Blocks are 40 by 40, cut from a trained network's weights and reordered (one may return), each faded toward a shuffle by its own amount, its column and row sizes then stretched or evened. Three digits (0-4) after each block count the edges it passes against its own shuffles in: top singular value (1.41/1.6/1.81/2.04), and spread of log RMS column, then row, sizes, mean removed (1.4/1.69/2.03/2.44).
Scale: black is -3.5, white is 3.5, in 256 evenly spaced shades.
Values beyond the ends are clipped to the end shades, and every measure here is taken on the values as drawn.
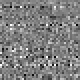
1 1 4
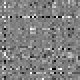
2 2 4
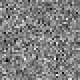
0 0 2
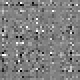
0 3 3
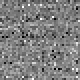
0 0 1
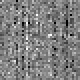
2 3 0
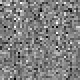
0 2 1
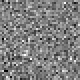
0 0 2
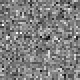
0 2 1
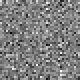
1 2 1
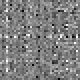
1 2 2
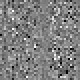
1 3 0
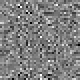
1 2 2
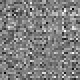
3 3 3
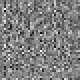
2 3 1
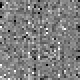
0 3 1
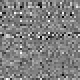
2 1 4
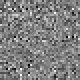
0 2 2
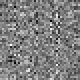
2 3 1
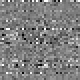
2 1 4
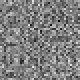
2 0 0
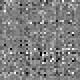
0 2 3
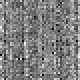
3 2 0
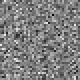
1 1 0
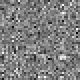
1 2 1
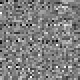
1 2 3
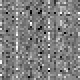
1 4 0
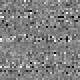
0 0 4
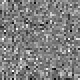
0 1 1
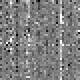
2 4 1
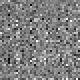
1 2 3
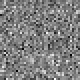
0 0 0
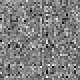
1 1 2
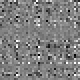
1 4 4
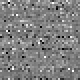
0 0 4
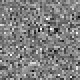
0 0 2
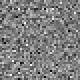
0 0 0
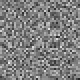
3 0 0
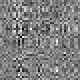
4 4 3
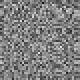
3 0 0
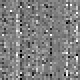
1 4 0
